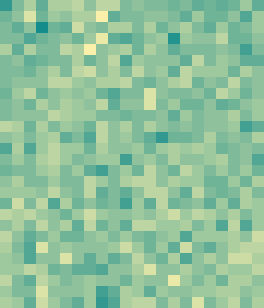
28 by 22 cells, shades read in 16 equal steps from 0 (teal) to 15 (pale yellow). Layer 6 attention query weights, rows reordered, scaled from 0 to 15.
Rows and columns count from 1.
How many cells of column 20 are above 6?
22
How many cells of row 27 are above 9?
4
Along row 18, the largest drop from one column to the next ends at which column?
9
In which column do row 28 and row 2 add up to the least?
10
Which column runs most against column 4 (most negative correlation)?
7
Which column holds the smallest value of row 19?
11
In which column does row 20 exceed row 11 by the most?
15
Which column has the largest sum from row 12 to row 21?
2
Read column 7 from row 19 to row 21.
6 9 5
